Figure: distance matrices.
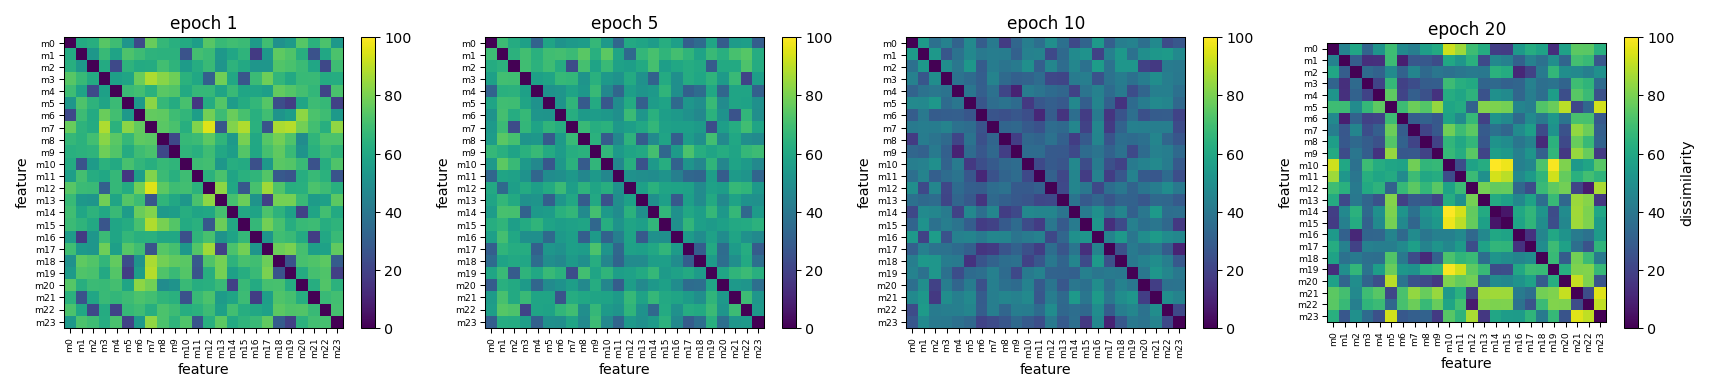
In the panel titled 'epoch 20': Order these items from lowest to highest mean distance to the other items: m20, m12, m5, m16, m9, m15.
m16, m9, m20, m15, m12, m5
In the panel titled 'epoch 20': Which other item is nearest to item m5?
m21
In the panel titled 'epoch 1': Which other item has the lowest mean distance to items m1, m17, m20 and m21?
m16
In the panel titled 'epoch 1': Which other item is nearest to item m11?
m5
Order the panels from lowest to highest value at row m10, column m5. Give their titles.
epoch 10, epoch 5, epoch 20, epoch 1
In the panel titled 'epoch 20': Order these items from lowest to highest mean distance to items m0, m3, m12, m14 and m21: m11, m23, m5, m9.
m5, m9, m23, m11
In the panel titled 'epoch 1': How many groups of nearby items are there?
8
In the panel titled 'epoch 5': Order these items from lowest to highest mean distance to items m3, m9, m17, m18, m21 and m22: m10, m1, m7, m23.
m23, m10, m7, m1
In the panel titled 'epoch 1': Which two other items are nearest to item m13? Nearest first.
m17, m7
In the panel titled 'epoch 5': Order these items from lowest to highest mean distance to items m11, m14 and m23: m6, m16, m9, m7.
m16, m6, m7, m9
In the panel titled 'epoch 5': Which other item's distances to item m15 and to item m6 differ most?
m21
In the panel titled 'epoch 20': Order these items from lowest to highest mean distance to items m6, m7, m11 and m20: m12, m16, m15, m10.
m16, m15, m10, m12
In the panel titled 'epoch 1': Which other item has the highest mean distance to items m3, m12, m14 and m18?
m7
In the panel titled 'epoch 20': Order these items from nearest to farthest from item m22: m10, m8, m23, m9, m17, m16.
m17, m16, m10, m8, m9, m23
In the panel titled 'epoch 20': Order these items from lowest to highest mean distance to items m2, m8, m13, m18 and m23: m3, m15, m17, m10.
m3, m17, m15, m10
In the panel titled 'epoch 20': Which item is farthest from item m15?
m10
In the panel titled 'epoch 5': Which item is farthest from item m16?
m1
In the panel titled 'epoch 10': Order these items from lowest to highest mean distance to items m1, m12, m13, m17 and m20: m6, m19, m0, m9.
m6, m9, m19, m0
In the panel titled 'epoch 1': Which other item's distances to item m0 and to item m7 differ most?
m6
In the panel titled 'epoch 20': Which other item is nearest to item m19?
m0
